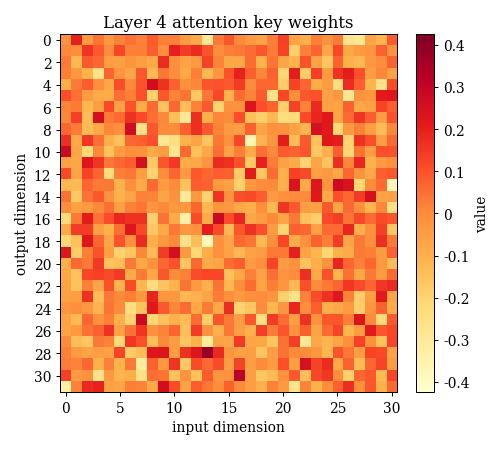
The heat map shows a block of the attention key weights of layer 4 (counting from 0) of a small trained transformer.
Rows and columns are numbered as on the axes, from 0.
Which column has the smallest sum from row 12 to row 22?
11
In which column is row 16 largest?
14
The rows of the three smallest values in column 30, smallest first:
13, 15, 17
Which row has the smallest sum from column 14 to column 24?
27
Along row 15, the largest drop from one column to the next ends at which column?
30
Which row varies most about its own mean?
9
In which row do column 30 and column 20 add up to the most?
5
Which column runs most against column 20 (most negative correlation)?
26
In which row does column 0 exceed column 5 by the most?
19
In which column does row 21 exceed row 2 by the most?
24
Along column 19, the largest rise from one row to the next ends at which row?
6
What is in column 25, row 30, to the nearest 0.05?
0
